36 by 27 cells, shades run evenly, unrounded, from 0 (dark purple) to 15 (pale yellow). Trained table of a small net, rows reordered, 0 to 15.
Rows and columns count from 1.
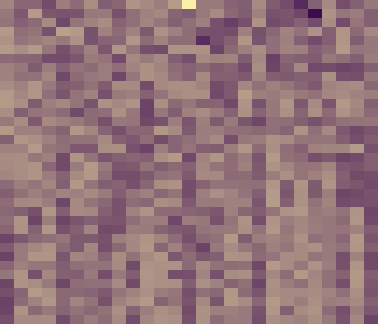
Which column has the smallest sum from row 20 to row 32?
27
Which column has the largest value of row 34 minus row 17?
11
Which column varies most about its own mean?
14
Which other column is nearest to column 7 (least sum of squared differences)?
24
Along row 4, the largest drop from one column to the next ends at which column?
7
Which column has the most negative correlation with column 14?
22
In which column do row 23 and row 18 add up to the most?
20
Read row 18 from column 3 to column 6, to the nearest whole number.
7 8 4 9
